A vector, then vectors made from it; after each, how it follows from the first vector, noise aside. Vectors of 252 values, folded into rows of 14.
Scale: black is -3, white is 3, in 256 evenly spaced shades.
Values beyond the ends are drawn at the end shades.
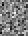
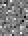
wrapped around, negated, partly zeroed.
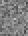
reversed, shrunk.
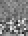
negated, partly zeroed.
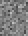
reversed, shrunk.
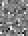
negated, partly zeroed.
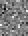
wrapped around, negated, partly zeroed.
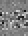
wrapped around, partly zeroed.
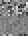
reversed, negated, partly zeroed.
